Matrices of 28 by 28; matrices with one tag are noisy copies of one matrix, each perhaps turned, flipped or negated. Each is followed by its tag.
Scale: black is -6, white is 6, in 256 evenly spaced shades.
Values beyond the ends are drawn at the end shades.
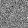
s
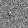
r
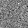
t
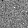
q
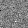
s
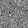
r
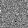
s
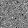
r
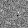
r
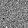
t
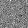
s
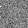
t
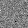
s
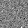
t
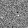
r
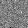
s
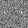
s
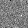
s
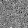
s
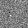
r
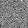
t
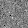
r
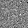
q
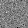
s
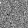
q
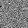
t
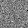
s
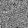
s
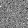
t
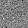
t
